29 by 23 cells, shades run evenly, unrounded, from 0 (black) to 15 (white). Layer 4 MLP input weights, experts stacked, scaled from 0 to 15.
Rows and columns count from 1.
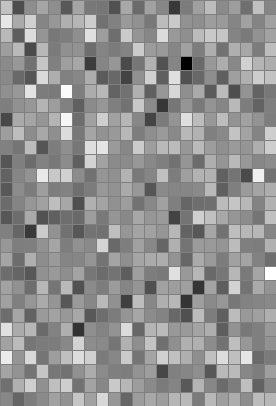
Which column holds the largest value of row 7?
6
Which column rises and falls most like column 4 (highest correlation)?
22
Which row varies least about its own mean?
19
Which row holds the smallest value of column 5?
16
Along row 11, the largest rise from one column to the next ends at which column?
8
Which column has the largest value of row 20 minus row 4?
15
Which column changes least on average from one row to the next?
10
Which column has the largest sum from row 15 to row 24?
20
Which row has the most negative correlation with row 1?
7
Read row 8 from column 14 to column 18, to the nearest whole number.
3 7 9 7 9
